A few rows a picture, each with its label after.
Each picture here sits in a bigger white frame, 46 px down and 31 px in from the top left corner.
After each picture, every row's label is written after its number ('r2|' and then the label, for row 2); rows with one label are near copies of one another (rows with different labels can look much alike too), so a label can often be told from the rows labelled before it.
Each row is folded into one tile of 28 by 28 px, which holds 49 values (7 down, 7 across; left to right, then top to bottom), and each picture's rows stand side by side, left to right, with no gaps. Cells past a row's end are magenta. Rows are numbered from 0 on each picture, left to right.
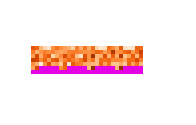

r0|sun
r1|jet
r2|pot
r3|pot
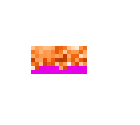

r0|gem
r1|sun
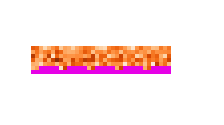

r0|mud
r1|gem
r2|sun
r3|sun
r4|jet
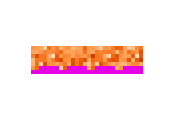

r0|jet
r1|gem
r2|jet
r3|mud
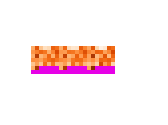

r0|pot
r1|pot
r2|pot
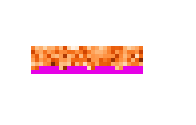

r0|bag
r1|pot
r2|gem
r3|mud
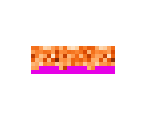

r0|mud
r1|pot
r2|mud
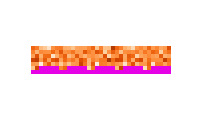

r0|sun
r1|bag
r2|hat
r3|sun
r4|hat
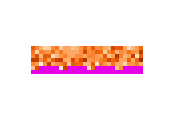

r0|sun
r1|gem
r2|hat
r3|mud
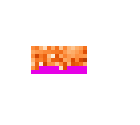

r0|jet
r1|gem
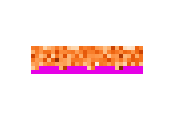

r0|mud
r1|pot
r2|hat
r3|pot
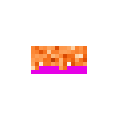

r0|hat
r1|jet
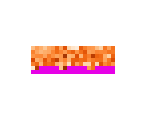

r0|gem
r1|pot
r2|jet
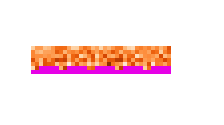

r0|gem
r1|sun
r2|bag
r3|sun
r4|hat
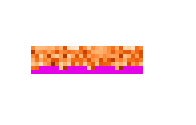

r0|bag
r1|pot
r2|gem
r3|pot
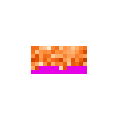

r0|sun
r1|gem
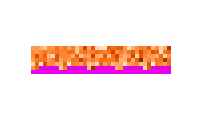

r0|jet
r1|hat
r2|pot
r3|mud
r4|hat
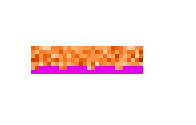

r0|sun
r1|bag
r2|hat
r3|mud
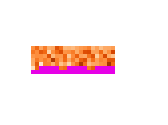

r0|hat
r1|bag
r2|bag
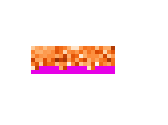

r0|gem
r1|sun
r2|hat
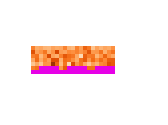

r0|bag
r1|jet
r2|bag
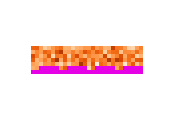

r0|mud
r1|bag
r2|hat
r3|sun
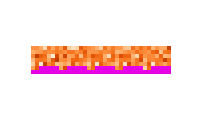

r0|jet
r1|pot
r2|jet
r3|jet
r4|hat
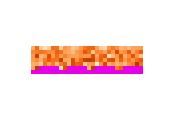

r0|pot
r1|gem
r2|sun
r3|bag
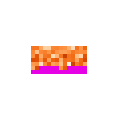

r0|sun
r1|jet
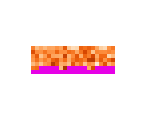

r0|bag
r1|pot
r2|sun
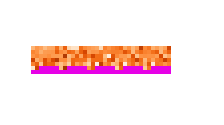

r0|gem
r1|pot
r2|jet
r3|hat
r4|hat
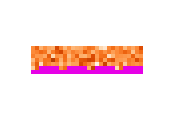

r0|hat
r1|bag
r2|sun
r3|hat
